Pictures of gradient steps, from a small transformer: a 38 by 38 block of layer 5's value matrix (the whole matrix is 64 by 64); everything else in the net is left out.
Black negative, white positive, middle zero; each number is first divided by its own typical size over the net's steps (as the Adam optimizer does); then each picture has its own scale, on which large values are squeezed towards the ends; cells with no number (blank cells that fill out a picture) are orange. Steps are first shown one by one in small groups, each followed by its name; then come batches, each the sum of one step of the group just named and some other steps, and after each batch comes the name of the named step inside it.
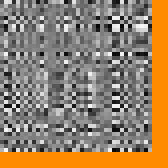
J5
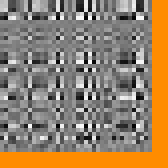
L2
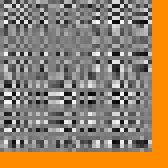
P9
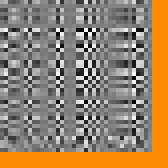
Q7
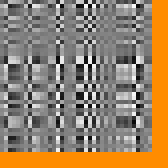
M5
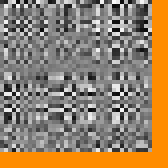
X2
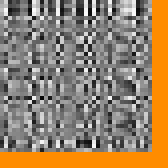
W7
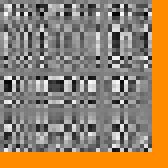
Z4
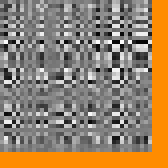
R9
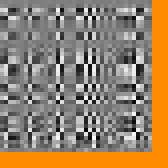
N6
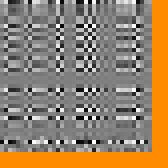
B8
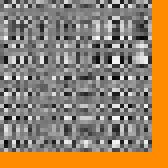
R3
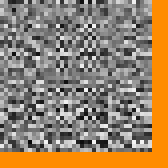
B8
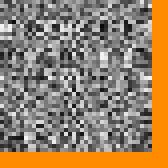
X2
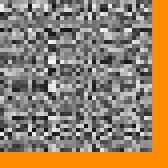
L2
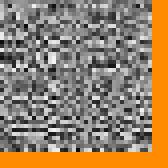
M5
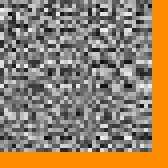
W7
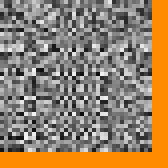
N6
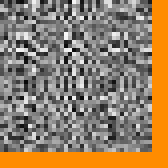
L2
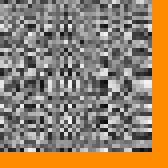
X2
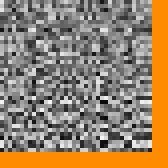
L2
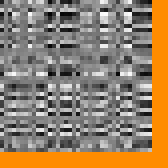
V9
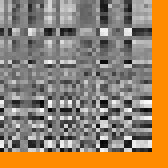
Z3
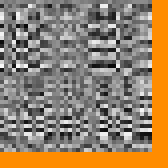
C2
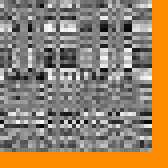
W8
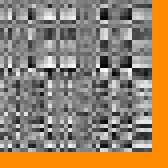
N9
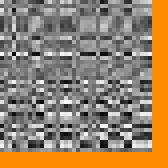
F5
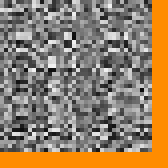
N9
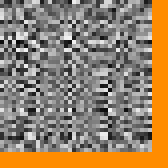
C2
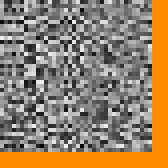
F5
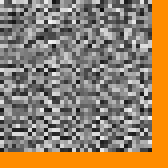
Z3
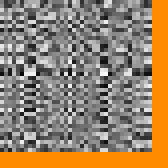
N9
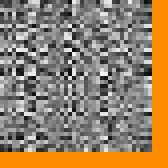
V9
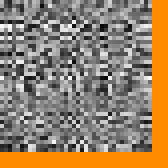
W8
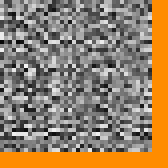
C2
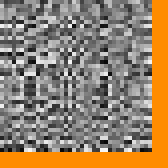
Z3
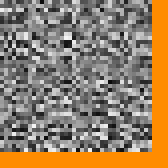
F5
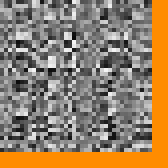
N9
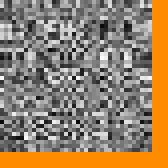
W8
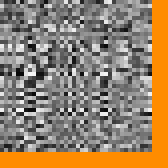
W8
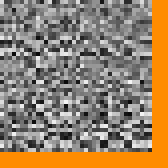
F5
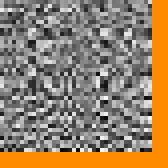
Z3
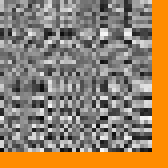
Z3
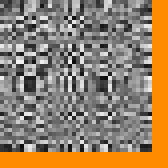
W8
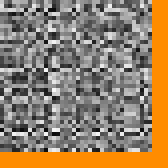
W8
